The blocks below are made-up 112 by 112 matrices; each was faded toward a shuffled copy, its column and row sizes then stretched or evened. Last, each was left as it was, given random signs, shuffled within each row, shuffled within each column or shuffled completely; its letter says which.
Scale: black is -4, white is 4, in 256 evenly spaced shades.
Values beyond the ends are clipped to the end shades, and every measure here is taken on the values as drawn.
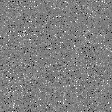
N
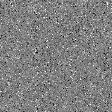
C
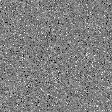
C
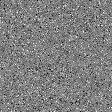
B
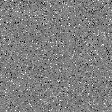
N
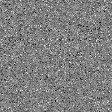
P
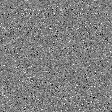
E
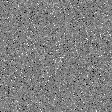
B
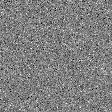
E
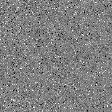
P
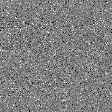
N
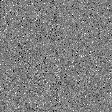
C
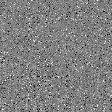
N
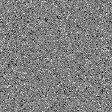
C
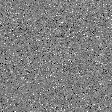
E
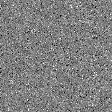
C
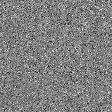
E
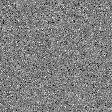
E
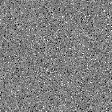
N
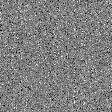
C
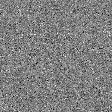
E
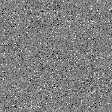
N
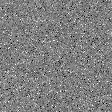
B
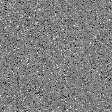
C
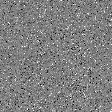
C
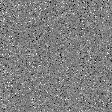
C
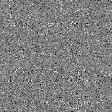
N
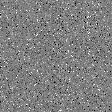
C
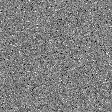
B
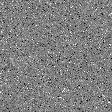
B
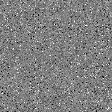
P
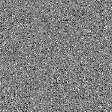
N
